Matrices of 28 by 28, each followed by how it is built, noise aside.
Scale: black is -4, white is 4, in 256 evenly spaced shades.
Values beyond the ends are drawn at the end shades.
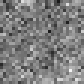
smooth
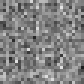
blocks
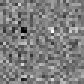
low rank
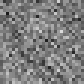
Toeplitz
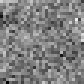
smooth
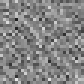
Toeplitz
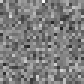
repeating columns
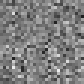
low rank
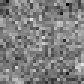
smooth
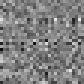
low rank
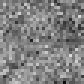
smooth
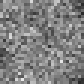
smooth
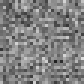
blocks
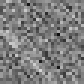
Toeplitz
